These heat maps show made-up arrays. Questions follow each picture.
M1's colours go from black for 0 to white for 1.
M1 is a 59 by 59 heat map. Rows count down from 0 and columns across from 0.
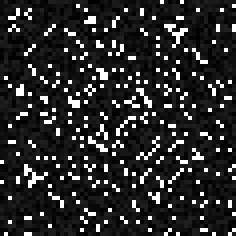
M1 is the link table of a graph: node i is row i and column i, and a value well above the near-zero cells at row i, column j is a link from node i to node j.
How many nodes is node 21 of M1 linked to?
11
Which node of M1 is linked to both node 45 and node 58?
node 7
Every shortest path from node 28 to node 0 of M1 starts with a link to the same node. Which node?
node 46
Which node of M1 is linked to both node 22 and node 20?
node 34
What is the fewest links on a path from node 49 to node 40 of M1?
2
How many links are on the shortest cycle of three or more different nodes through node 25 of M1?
3
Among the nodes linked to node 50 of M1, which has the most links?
node 39
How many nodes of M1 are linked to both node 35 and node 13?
1
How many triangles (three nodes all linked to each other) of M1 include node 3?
0
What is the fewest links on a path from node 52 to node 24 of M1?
4
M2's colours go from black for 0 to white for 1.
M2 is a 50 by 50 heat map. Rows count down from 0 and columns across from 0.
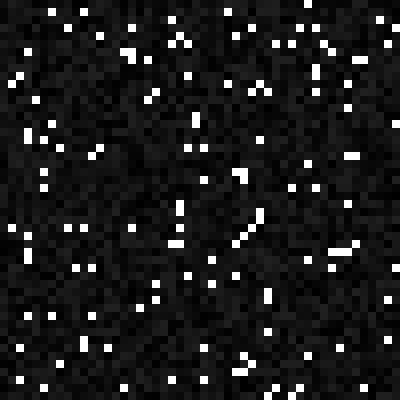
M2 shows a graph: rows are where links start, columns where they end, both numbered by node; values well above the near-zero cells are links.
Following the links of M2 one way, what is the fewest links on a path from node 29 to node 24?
5
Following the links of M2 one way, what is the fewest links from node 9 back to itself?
4
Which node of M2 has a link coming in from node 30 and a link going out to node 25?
node 22
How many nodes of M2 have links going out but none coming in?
6
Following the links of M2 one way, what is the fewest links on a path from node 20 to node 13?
6
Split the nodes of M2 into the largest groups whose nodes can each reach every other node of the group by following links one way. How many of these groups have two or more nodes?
1
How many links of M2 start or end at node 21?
7
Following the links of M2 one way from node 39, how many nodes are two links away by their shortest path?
9
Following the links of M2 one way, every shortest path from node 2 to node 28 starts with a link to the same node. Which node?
node 47
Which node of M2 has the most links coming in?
node 3
